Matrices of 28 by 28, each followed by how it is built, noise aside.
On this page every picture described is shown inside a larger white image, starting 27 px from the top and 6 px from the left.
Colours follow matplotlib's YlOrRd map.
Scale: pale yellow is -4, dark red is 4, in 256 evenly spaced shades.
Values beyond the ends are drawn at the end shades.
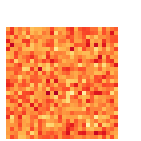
low rank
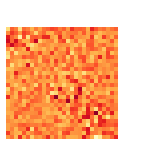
block diagonal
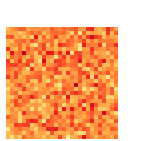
noise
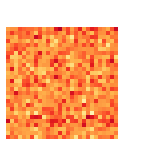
repeating columns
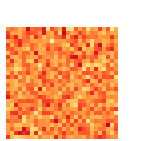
noise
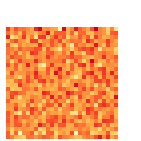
repeating columns
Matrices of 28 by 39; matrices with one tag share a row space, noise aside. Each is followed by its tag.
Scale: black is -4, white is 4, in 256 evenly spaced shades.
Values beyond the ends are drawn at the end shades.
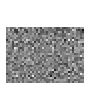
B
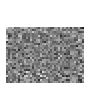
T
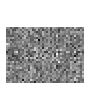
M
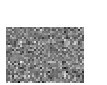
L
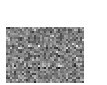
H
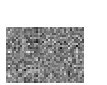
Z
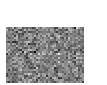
H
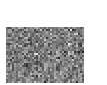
Z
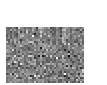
L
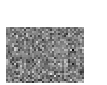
B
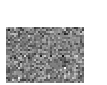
L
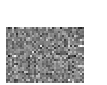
B
